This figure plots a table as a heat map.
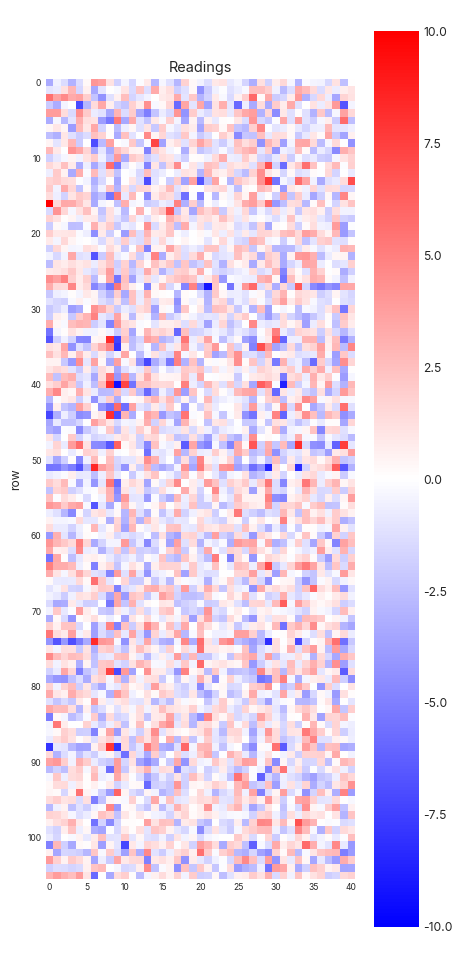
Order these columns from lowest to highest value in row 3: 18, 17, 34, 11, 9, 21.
17, 21, 9, 34, 11, 18
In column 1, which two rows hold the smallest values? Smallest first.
74, 51
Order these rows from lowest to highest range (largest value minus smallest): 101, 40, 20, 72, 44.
20, 72, 101, 44, 40
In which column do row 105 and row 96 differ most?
8
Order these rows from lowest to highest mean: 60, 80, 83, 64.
60, 80, 83, 64
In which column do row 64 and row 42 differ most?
0
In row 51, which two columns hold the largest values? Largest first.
6, 38
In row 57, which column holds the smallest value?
3
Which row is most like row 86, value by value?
42
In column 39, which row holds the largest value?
48
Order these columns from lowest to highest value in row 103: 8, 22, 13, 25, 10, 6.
13, 6, 8, 22, 10, 25
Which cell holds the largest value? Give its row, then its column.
16, 0
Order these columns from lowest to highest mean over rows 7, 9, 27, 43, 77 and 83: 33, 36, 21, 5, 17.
21, 36, 17, 5, 33
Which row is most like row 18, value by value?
59
